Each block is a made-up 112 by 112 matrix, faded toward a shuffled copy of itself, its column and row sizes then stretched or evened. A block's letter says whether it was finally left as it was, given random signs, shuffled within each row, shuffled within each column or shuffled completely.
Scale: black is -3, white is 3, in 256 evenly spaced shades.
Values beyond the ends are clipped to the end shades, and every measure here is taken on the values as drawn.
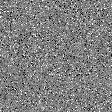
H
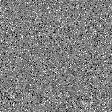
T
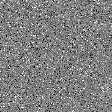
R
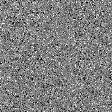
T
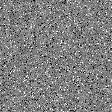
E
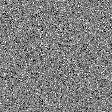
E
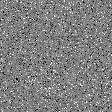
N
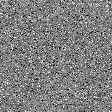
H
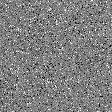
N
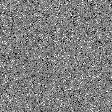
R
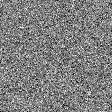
N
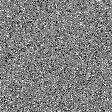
N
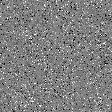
E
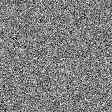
N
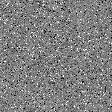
E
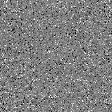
T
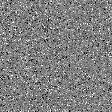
R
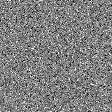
E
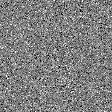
R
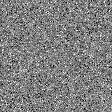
H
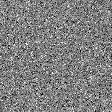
H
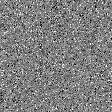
E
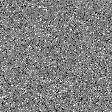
R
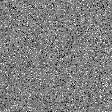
T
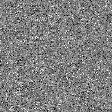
T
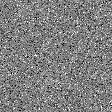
N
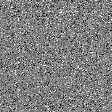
R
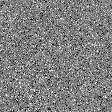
H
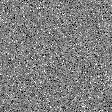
N
